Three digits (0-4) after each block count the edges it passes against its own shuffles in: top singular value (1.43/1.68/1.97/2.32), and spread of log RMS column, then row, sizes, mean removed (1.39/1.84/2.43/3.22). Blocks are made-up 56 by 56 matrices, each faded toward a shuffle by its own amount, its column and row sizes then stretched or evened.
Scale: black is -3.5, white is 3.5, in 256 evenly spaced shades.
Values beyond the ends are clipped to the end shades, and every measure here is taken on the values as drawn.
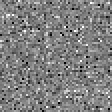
1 0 1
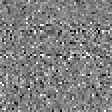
3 0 2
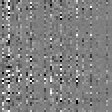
3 4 2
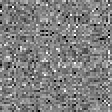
3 1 0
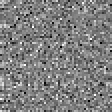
2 0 1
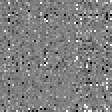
1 3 2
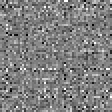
1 2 3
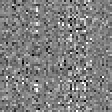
3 3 1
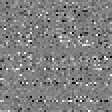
0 0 3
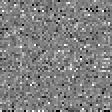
0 0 2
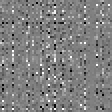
3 4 1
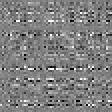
4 2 4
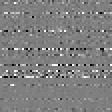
3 0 4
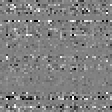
1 2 4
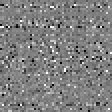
2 0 3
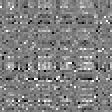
4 0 3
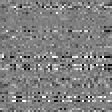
4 0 4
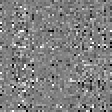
1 3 2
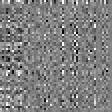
4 4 2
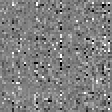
0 3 1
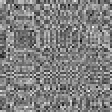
4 1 2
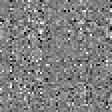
0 3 2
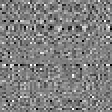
4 0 3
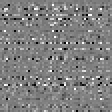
2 1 4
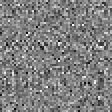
3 0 1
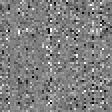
2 3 1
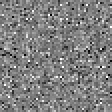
1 0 1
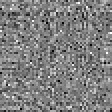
3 0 0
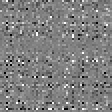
3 3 3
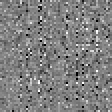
0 3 0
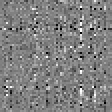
2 3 2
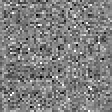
2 1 0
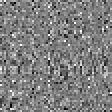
3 2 0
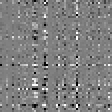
4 4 3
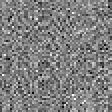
3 0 0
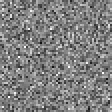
1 0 0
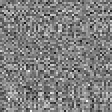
3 0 2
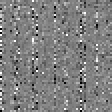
0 4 0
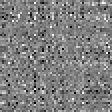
3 1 2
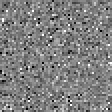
0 1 1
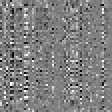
4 4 1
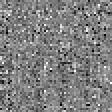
2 2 1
